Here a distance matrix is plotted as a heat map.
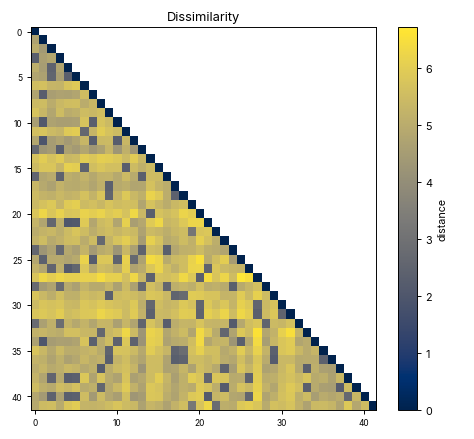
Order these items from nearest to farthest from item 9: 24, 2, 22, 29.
29, 2, 24, 22
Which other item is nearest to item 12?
1
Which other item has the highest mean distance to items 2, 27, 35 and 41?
25
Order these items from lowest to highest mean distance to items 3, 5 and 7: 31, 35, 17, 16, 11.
16, 17, 35, 11, 31
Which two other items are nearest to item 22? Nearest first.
41, 19
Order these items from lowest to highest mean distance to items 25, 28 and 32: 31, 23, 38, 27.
38, 23, 31, 27
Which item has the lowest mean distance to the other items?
13
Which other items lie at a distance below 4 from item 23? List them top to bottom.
8, 33, 37, 39
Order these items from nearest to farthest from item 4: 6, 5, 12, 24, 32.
5, 12, 24, 32, 6
